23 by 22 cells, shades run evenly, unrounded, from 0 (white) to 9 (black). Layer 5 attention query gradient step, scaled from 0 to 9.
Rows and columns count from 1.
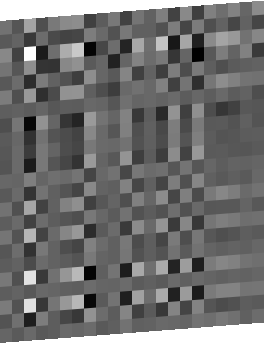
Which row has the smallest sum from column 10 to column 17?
3
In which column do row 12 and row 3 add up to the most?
8
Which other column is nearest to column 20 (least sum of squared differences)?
18
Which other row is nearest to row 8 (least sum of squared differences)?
22
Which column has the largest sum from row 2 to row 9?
10
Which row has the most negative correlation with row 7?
1
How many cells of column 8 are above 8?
3
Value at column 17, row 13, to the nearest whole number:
4
